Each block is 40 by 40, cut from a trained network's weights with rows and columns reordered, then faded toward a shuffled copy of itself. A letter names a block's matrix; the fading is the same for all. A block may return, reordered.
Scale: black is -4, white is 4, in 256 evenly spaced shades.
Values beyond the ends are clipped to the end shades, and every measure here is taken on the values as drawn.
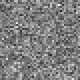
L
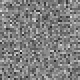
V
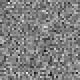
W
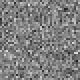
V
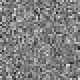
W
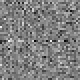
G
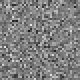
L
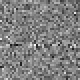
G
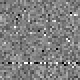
G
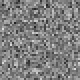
V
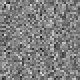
V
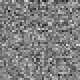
W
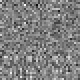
W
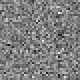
L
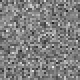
L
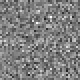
L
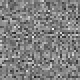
W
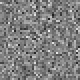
L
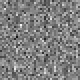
L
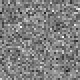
W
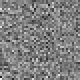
V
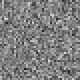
L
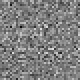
W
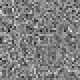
L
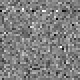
G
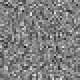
W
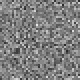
V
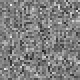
L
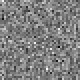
L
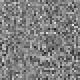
L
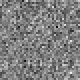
L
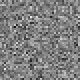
V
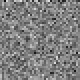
G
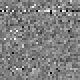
G
